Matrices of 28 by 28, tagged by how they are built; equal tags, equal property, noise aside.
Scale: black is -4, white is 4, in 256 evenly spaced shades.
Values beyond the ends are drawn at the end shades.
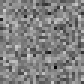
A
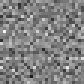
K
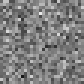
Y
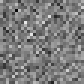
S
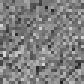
S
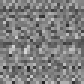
K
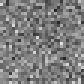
Y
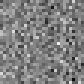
A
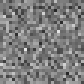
K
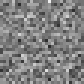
K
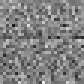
K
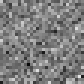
S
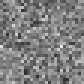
Y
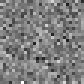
A
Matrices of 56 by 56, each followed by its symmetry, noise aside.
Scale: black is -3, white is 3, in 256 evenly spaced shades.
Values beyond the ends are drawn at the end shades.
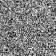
antisymmetric.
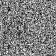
mirrored top to bottom.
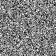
same after a half turn.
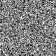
antisymmetric.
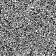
no symmetry.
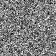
no symmetry.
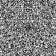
mirrored left to right.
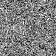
mirrored top to bottom.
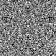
mirrored left to right.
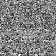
mirrored left to right.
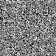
antisymmetric.
